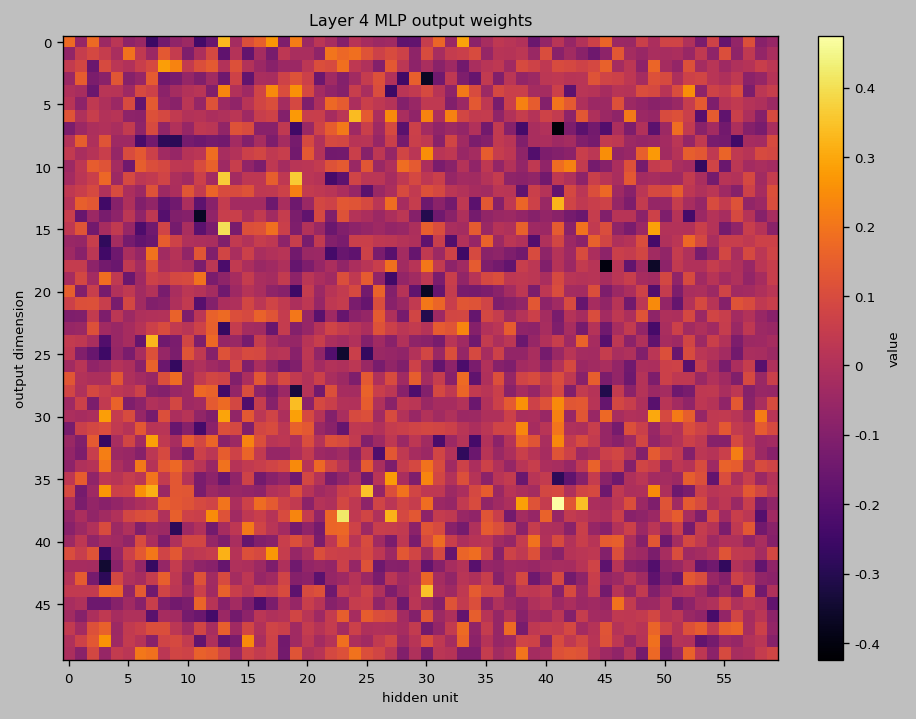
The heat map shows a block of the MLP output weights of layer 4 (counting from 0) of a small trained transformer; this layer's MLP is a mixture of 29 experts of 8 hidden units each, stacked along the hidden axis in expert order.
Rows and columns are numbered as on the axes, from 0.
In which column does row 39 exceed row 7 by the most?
41
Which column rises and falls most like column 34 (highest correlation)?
30
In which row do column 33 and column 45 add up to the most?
0
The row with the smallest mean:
42
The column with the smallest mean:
45
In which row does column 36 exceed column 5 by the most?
19
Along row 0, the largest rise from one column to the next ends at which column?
13
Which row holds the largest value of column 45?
9
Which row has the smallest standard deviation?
47
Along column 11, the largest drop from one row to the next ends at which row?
46
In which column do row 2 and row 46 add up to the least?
33
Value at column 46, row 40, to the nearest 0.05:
0.15
